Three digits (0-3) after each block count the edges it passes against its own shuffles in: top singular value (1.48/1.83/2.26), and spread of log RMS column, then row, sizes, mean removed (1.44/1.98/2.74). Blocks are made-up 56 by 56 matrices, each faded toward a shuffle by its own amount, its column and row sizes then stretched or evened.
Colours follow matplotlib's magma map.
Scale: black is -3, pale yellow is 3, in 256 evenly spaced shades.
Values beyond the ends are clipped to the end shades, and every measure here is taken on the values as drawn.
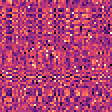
3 1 1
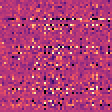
2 2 3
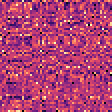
3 0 2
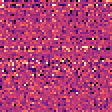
1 0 3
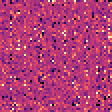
0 3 1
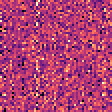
2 2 0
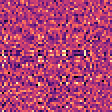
3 1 2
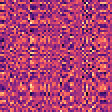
3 3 0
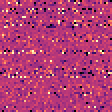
0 0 3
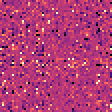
1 2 1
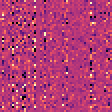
1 3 1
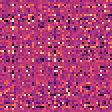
1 2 3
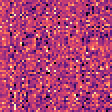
2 2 0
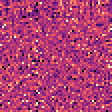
1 0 0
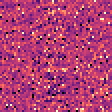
1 2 0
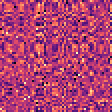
3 2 0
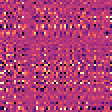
3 3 3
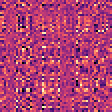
3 3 2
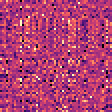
3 2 1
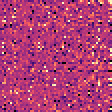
1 2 1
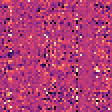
1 3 1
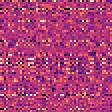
3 0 3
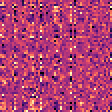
3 3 1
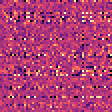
2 1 3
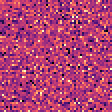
2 0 0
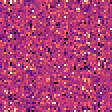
1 2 1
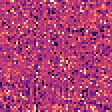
1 1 0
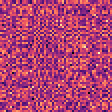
3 0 0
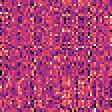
3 3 0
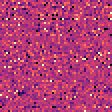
1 0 2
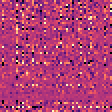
0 3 3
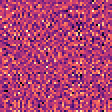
3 2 1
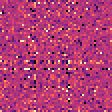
2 1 2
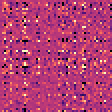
2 3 3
